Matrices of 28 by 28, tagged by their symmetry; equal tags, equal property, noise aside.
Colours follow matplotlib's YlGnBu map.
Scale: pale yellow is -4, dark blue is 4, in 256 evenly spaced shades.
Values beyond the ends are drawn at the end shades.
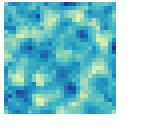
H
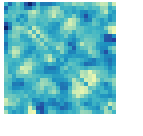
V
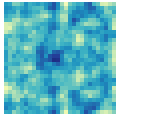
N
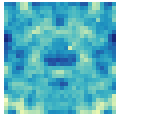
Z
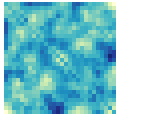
V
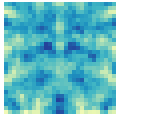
Z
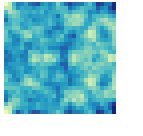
N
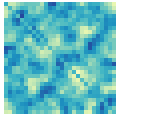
V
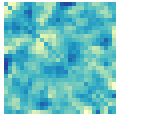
V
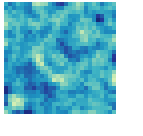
H
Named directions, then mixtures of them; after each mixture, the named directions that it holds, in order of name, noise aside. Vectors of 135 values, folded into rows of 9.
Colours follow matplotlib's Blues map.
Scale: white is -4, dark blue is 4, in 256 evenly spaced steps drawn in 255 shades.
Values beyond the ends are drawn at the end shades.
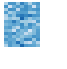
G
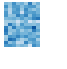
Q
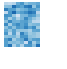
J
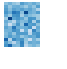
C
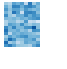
J, Q.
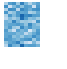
G.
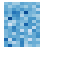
C.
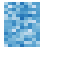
G.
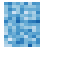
J, Q.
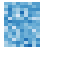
C, J, Q.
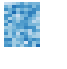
J.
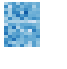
C, G, Q.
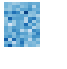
C.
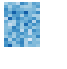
C.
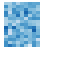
C, Q.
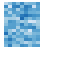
G, J, Q.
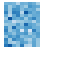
C, Q.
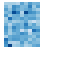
C, J, Q.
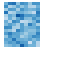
G, J.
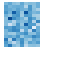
C.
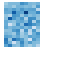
C.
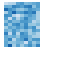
J.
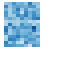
Q.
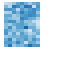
G, J.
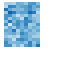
G, J, Q.
